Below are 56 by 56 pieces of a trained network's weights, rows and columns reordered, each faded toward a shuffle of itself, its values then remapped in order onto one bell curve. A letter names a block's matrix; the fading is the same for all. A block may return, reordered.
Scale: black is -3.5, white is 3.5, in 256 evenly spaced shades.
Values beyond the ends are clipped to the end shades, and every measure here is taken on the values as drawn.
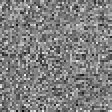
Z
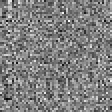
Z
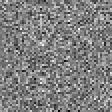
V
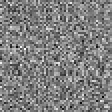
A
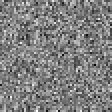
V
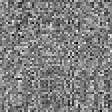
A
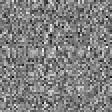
A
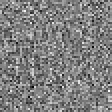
V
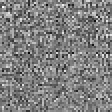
Z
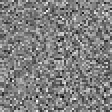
V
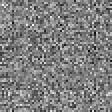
Z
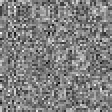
A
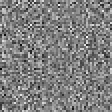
A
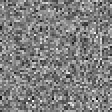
V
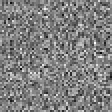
A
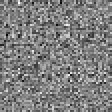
Z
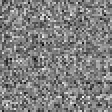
Z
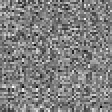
A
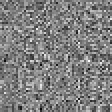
A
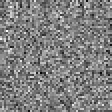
V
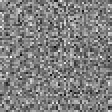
A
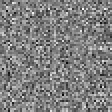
A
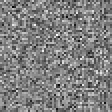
V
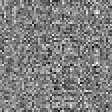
A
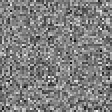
V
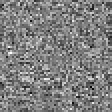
Z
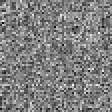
Z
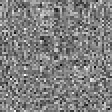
A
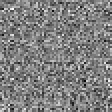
Z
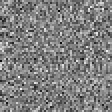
V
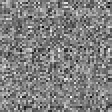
Z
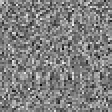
V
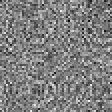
A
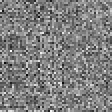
A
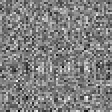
Z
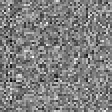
A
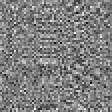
A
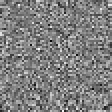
A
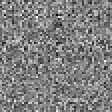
Z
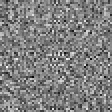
Z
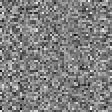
A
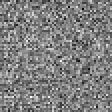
Z
